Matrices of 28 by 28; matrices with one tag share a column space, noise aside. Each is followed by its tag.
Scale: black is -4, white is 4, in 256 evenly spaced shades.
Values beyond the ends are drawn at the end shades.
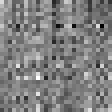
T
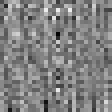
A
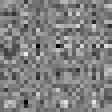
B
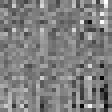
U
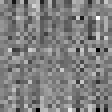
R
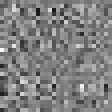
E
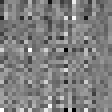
R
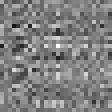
B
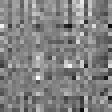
T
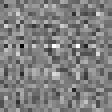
B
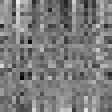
T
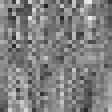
A
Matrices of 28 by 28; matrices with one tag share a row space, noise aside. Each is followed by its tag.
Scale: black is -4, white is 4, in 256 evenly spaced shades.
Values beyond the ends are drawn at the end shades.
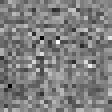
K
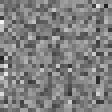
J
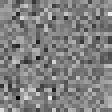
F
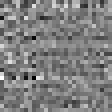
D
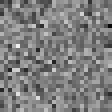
F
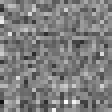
D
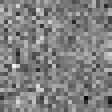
F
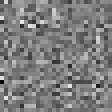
J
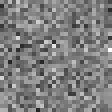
F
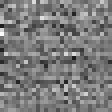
D
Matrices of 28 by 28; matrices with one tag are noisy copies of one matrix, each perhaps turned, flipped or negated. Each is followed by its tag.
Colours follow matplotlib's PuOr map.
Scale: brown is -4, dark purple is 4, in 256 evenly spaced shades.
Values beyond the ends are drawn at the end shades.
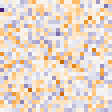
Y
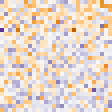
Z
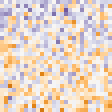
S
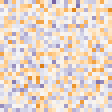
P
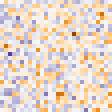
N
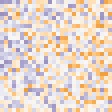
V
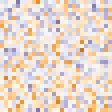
N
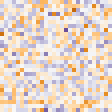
P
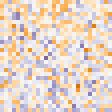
V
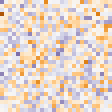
Y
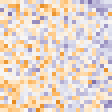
S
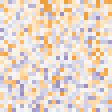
V
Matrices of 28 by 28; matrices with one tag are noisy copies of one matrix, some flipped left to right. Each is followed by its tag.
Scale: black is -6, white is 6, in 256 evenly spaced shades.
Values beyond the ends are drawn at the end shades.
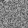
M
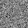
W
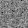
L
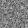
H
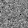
M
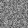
M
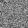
M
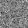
L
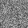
W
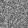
M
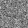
L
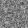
H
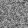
M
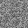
L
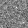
H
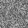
W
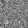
M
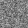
L
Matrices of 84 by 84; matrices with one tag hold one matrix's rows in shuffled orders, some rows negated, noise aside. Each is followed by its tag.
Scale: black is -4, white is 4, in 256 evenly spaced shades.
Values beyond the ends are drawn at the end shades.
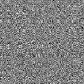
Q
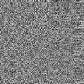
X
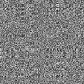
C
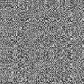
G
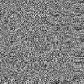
X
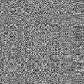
X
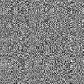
G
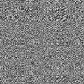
C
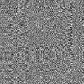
G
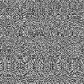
Q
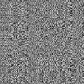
G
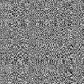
G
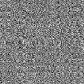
Q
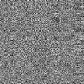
X
